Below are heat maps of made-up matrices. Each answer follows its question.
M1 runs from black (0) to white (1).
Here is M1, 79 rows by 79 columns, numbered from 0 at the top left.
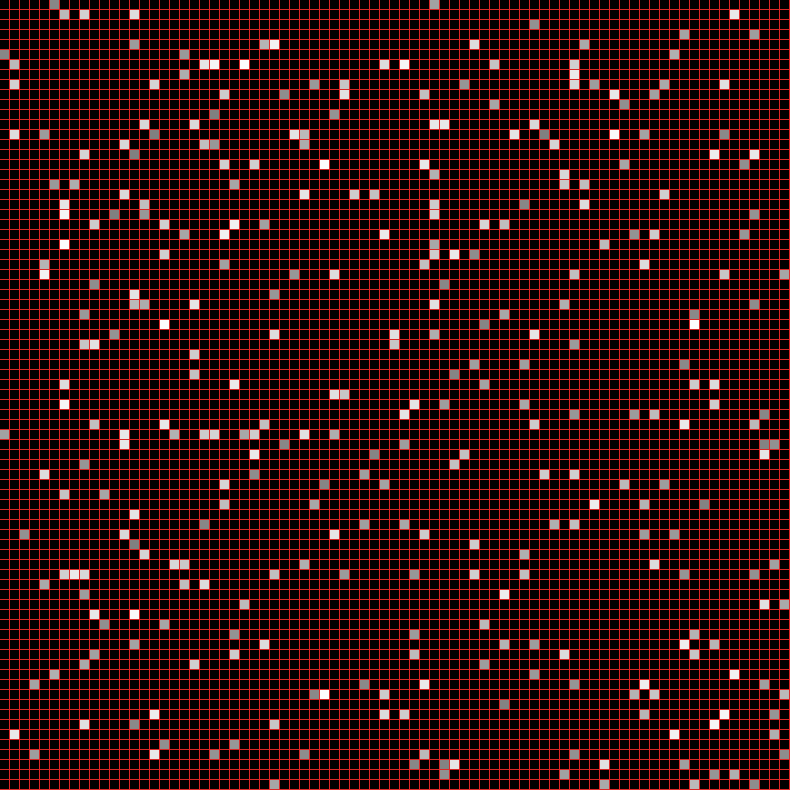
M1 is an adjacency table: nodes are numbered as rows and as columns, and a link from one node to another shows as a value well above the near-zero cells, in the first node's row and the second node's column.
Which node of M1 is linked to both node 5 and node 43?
node 0
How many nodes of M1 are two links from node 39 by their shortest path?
7
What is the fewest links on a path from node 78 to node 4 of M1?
2
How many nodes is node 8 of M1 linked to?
9
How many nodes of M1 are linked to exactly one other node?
4
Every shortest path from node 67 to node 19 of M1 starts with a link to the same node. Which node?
node 53
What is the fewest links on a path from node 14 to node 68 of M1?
4
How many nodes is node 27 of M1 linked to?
6
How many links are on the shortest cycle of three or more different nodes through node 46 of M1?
6
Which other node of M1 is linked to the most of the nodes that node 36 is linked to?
node 57
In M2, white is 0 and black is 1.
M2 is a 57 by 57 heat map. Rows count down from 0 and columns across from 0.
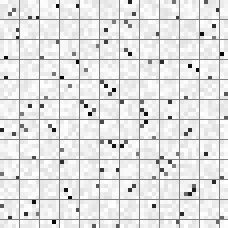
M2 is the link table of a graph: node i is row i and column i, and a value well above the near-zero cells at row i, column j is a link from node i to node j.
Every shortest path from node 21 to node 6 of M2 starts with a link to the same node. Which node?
node 26
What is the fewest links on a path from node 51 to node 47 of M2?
3
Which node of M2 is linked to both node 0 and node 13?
node 32
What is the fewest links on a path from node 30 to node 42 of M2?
2
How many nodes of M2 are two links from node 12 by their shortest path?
2
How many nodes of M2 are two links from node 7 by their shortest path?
4
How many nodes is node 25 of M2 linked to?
4
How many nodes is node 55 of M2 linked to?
3
